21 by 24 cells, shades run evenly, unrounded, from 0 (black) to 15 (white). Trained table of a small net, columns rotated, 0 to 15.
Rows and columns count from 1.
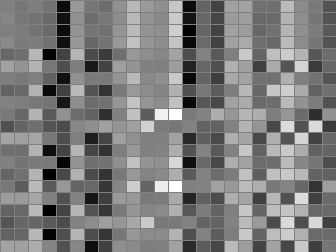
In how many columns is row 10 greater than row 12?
13
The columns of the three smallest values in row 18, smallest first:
4, 8, 5
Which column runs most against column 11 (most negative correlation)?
24
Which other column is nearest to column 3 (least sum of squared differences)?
20
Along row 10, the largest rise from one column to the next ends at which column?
12
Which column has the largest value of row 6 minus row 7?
22
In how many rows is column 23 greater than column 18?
2
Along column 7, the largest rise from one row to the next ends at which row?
7
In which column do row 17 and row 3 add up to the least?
14
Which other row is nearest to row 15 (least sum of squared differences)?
18
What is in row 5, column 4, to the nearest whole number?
0
